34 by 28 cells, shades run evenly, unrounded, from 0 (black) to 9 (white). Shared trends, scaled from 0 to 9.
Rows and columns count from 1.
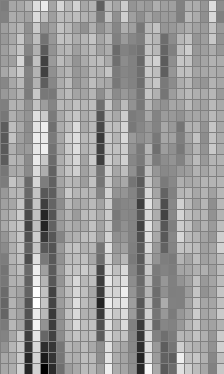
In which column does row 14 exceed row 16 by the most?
6
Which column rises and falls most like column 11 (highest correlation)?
14
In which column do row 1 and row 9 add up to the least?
13
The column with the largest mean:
5
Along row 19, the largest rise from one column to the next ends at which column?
19
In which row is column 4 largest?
1
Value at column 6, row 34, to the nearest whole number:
0
